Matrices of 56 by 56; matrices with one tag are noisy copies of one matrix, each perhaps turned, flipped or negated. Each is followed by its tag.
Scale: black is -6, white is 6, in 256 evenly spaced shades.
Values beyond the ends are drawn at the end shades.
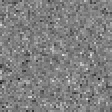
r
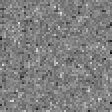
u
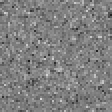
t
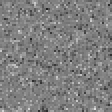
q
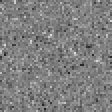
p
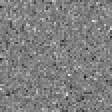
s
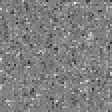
u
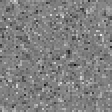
t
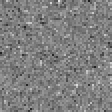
s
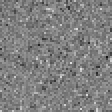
p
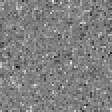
s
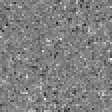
s
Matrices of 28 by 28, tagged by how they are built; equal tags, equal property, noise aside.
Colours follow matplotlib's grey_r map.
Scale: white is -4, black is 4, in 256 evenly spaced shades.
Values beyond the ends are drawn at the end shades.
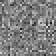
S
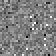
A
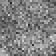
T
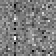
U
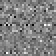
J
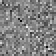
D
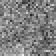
T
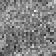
T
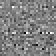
J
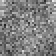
T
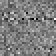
J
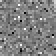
A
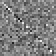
D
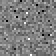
A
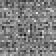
S
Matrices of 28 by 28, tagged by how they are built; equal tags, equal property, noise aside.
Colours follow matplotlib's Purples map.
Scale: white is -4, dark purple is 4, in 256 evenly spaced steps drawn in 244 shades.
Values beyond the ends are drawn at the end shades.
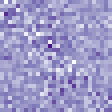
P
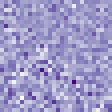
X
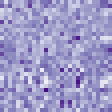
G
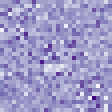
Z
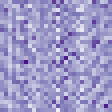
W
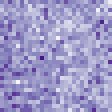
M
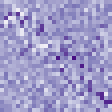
P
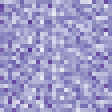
W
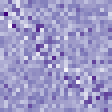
P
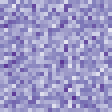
W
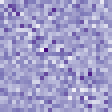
P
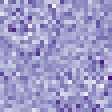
Z
